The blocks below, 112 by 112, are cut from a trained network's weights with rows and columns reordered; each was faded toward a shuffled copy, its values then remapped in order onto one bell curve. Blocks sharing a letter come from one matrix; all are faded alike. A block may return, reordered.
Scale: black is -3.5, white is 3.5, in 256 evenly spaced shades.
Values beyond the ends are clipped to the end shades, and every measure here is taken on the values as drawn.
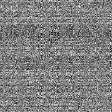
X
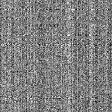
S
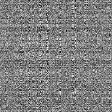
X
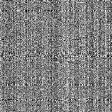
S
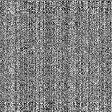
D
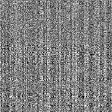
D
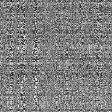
X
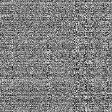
X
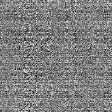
X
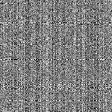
S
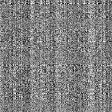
S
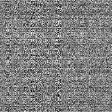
X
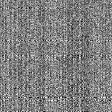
S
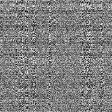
X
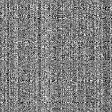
D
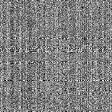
S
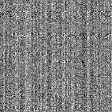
D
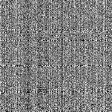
S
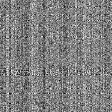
S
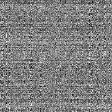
X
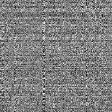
X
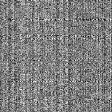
S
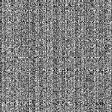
D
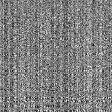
D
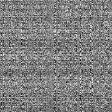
X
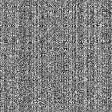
D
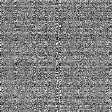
X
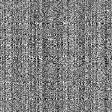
D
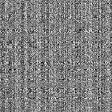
D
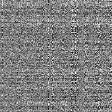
X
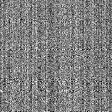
S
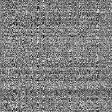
X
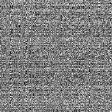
X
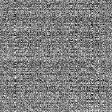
X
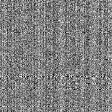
S
